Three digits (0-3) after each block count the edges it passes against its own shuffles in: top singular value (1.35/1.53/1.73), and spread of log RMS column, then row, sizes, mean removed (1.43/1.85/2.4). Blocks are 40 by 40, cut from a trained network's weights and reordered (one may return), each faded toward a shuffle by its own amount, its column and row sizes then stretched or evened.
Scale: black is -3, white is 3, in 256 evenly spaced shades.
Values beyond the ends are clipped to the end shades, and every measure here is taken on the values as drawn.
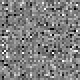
0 2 2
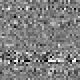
2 0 3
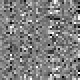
2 3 0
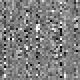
1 3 1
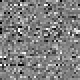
1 2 3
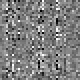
3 3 1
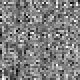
1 0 1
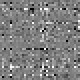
1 2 3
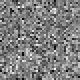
1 2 0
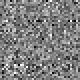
1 0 2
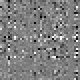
0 3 2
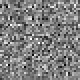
3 0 2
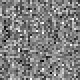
0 0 0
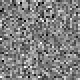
0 0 0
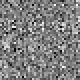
1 1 1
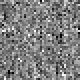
0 1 0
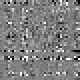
1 3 3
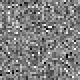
0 1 1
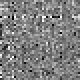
2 2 1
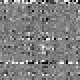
2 1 3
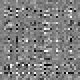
3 3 3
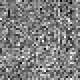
1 1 0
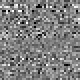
2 0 3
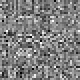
2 0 2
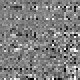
2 2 3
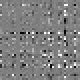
2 3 3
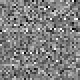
0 0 1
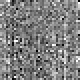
2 2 1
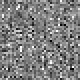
1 2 1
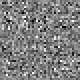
0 1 2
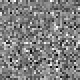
0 1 2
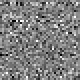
0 1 2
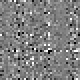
0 3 2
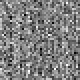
1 0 0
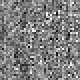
0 1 0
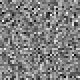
2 0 1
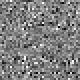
0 1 2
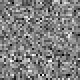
1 0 1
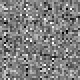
1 2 1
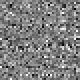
1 1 2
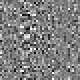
3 3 1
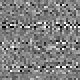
3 0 3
